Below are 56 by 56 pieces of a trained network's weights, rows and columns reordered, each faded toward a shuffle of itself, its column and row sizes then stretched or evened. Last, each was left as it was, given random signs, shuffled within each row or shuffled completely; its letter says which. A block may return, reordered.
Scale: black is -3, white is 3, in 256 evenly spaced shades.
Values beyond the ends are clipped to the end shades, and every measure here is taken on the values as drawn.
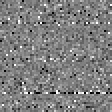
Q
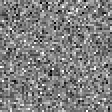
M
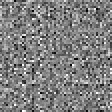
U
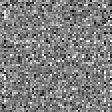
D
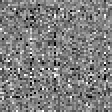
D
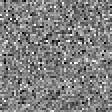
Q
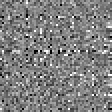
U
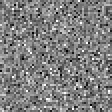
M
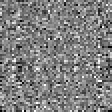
U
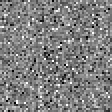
M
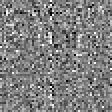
U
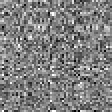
U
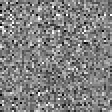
D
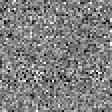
Q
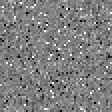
M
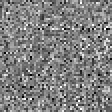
D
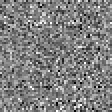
D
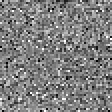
Q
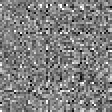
U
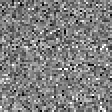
Q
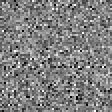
Q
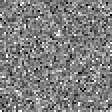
M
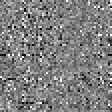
D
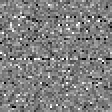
Q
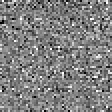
Q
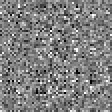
U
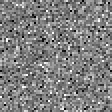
M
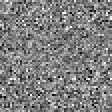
Q
